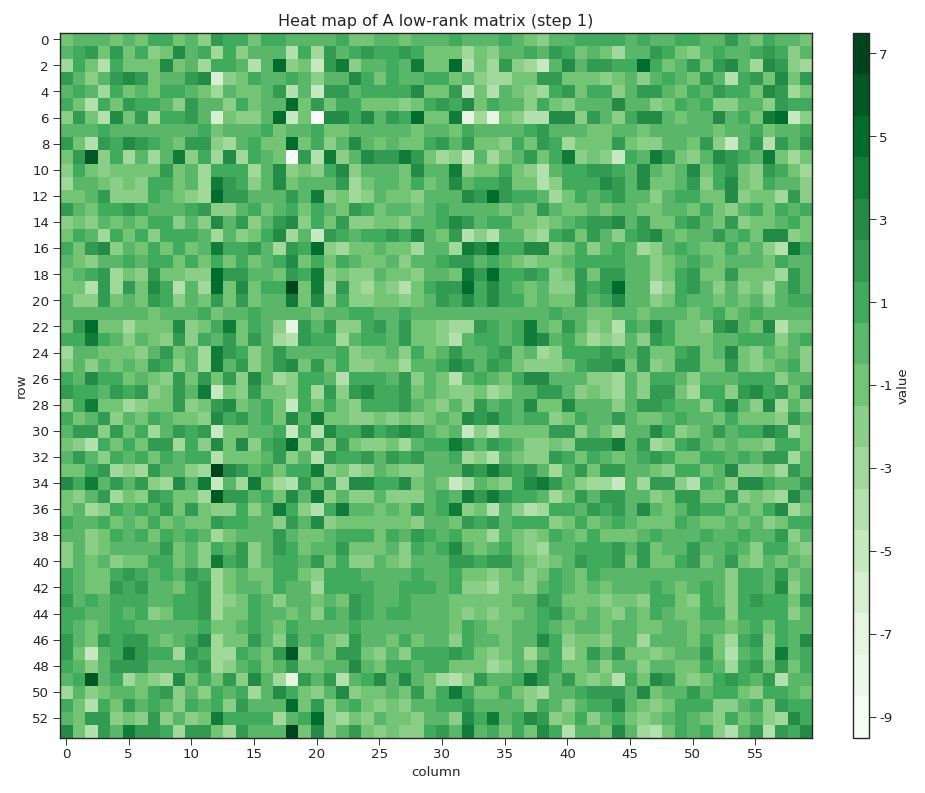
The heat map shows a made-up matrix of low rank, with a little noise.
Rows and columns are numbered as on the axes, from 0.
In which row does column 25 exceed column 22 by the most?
49
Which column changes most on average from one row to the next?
18
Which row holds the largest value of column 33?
16
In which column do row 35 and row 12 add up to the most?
12
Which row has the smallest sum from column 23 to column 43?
6
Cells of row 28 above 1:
12
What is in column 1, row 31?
-2
